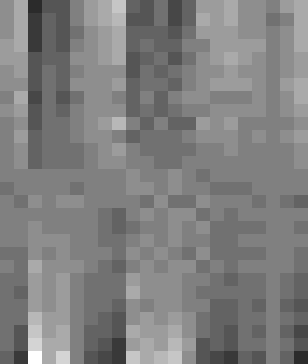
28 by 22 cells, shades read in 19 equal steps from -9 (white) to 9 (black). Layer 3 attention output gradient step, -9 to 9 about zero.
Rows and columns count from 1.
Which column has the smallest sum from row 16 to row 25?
3
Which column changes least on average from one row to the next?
20
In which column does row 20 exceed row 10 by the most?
9
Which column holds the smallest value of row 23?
10
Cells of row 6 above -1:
10
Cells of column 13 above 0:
13
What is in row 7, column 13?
2
